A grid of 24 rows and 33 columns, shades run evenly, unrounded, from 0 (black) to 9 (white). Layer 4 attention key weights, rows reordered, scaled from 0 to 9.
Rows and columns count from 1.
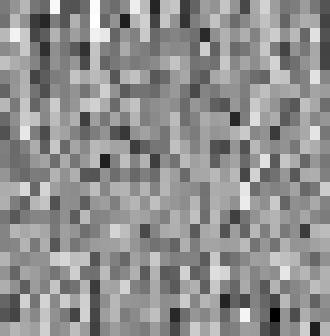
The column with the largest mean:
3
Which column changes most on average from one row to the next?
25
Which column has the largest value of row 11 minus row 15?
6
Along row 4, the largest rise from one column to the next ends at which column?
10
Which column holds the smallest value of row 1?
16
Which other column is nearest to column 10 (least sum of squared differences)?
27
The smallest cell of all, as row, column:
23, 28
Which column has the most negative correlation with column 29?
17
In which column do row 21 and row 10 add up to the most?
32
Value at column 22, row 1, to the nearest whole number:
5
